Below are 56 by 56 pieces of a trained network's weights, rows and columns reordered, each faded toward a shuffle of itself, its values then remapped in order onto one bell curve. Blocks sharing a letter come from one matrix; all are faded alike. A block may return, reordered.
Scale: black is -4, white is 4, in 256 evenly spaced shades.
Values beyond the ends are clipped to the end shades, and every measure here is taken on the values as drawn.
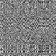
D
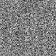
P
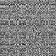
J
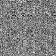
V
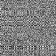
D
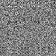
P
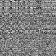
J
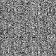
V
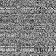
J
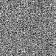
V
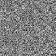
P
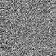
P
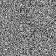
P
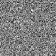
P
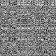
J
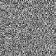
P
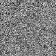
P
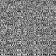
D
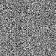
V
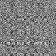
D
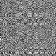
D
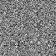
V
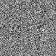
P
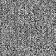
V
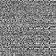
J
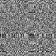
D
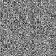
V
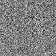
V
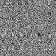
P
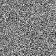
P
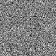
P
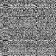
J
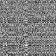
J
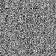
V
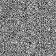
V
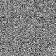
V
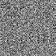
P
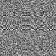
D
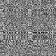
D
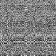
J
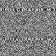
D
